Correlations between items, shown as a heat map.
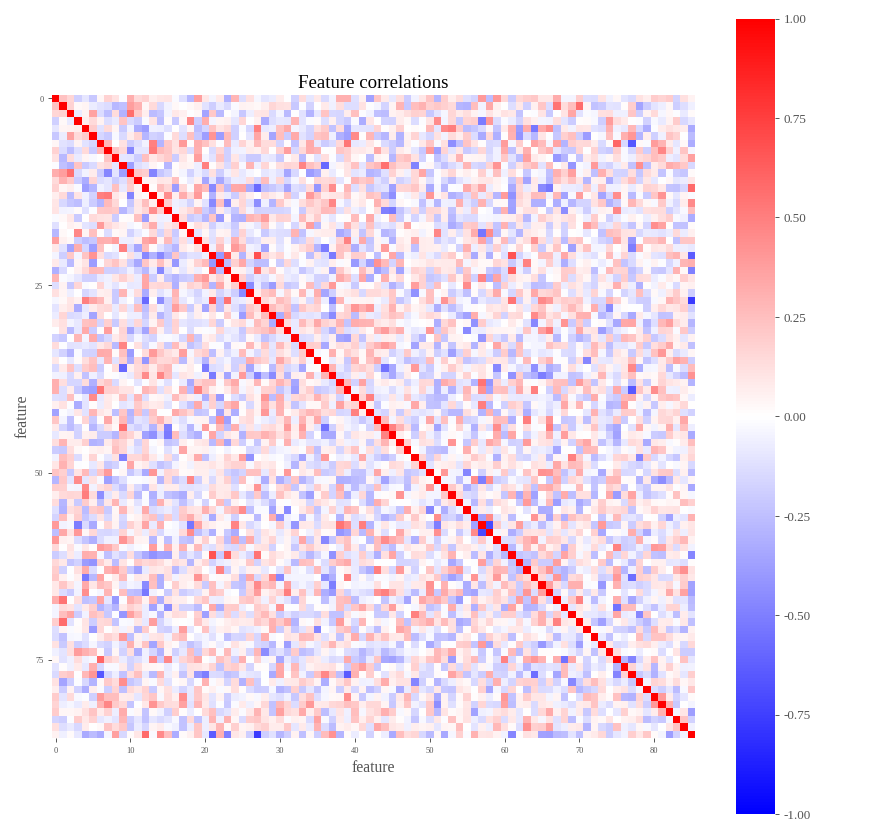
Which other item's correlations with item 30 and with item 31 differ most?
29
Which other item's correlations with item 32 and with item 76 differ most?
41
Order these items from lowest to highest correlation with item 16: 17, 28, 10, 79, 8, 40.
8, 79, 10, 17, 40, 28
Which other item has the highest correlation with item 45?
44
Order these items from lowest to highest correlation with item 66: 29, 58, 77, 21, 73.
73, 58, 77, 29, 21
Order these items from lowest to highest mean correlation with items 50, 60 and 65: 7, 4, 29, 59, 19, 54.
59, 54, 29, 19, 4, 7
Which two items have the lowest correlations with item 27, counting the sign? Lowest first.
85, 12
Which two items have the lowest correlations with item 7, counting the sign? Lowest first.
10, 51
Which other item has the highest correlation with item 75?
6
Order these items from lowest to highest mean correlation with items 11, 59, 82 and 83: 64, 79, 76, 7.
79, 7, 76, 64
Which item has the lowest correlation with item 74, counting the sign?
28
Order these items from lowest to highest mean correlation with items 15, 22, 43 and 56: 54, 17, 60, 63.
17, 54, 60, 63
